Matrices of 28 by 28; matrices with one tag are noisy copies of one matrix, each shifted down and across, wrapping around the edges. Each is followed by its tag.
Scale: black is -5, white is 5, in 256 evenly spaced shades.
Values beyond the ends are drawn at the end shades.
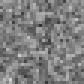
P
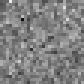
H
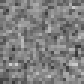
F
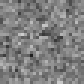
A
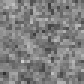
P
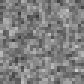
P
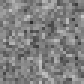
H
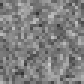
H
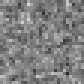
P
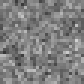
A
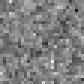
H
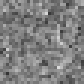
H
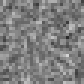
F
